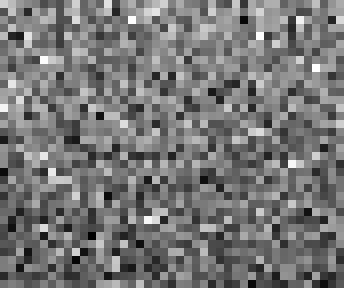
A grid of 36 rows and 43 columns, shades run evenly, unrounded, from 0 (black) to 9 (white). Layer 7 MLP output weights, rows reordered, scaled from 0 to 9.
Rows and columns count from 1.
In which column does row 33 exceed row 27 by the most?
39
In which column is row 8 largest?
6
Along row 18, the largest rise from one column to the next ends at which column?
11
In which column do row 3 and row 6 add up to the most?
17
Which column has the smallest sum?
41
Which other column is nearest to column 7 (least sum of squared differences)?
36
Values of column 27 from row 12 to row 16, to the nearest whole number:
1 5 4 5 3
